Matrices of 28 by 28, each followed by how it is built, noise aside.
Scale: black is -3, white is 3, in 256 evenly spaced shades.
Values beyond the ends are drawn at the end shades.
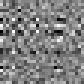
low rank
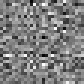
low rank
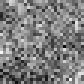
smooth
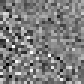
lower triangular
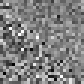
lower triangular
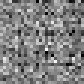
blocks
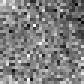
smooth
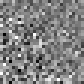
lower triangular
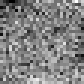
smooth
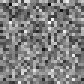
repeating columns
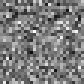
repeating columns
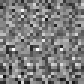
repeating columns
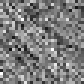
Toeplitz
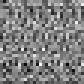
repeating columns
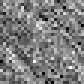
Toeplitz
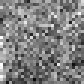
smooth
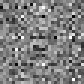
low rank
